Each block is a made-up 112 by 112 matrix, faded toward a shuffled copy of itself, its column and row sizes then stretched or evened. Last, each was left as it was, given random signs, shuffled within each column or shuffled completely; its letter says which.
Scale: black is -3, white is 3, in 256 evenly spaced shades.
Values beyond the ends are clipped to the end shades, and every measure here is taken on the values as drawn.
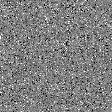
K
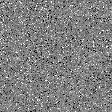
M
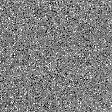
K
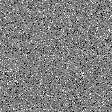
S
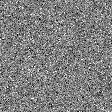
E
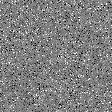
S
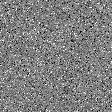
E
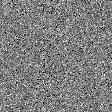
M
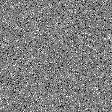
S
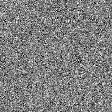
K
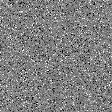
M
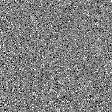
K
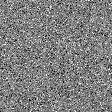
E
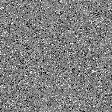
M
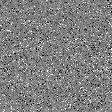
K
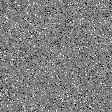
E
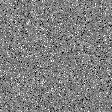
S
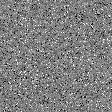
E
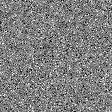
E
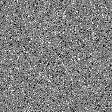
S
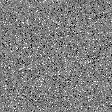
M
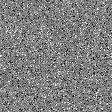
E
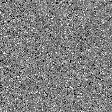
M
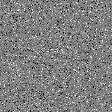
S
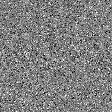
K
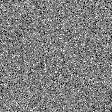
M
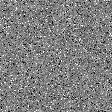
E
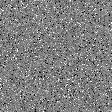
E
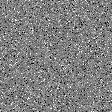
E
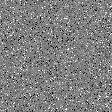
S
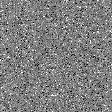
K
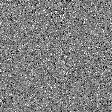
S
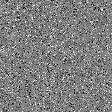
M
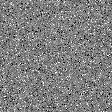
E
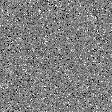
M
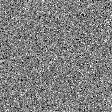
S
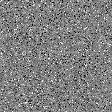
K
